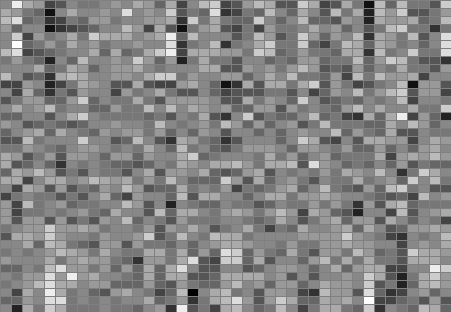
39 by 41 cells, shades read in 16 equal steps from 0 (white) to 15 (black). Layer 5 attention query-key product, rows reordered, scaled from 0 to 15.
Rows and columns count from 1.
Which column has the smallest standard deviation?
10
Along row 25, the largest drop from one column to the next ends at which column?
39
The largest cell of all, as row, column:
37, 18
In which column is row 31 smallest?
5
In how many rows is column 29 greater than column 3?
18
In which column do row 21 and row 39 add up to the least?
17
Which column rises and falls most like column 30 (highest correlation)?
21
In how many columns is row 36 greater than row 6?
19
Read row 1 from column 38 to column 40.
8 8 10
